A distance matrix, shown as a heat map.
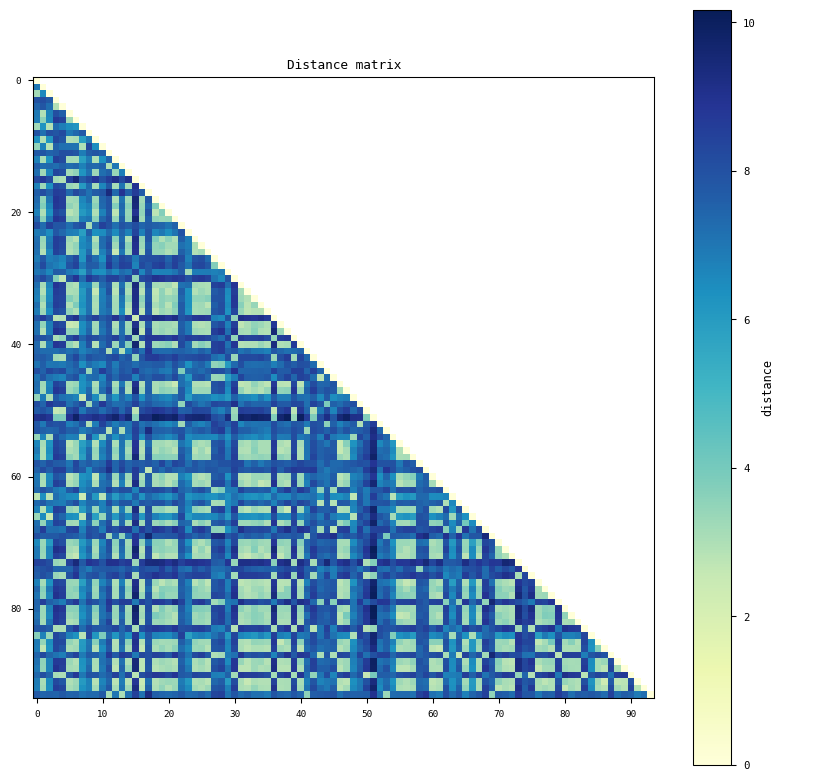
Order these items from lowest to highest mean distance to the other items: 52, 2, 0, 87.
2, 0, 52, 87
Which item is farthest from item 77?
51
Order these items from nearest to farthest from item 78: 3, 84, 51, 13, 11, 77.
77, 84, 13, 11, 3, 51
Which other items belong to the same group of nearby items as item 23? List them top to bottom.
29
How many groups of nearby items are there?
9
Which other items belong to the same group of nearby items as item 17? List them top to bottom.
59
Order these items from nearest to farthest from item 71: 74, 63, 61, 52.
61, 63, 52, 74
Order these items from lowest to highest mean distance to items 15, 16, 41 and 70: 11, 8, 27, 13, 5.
5, 13, 11, 8, 27
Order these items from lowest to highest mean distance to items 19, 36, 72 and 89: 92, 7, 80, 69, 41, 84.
92, 80, 7, 84, 41, 69
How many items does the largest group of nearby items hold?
46
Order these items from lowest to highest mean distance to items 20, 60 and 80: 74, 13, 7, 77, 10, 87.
77, 7, 10, 13, 74, 87
